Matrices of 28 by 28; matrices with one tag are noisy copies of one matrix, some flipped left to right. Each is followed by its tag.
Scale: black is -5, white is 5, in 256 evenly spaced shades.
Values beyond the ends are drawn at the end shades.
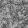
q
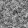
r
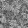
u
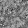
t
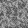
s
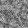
u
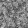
s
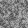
q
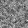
r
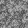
u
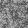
q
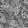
u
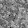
q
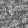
u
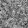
t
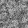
u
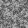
r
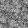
u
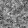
r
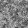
q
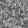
t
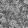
u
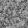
t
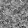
r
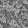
u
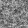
r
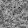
r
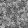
s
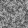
r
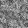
u
